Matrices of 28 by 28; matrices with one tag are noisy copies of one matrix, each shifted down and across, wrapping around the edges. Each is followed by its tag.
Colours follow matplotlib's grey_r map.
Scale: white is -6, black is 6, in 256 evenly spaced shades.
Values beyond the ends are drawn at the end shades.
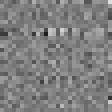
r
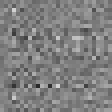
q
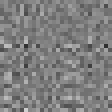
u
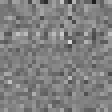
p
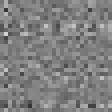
p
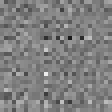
q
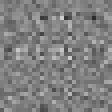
p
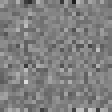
r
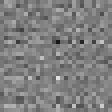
q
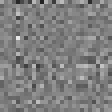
q
